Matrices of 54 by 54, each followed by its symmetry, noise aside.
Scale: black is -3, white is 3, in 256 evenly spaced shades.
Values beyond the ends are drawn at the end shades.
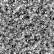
same after a half turn.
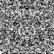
mirrored left to right.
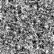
same after a half turn.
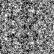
mirrored top to bottom.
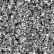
no symmetry.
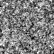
no symmetry.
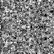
mirrored top to bottom.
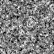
symmetric across the other diagonal.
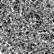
symmetric across the other diagonal.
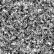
same after a half turn.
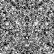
mirrored left to right.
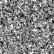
no symmetry.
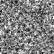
symmetric across the other diagonal.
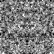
mirrored left to right.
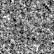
symmetric across the other diagonal.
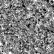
symmetric across the other diagonal.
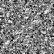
same after a half turn.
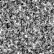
same after a half turn.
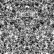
mirrored left to right.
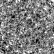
symmetric across the other diagonal.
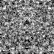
mirrored left to right.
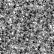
same after a half turn.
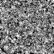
symmetric across the other diagonal.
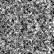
mirrored top to bottom.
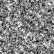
symmetric across the other diagonal.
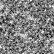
same after a half turn.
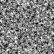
same after a half turn.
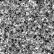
no symmetry.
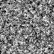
no symmetry.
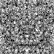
mirrored left to right.
